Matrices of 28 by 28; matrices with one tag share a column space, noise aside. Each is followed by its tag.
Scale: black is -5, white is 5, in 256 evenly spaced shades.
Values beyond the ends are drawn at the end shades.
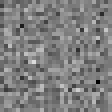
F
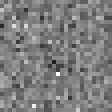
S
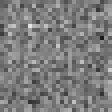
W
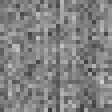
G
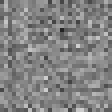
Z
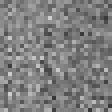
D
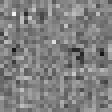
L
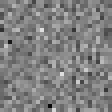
G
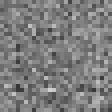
F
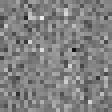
S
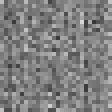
Z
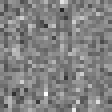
W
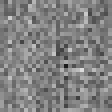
L
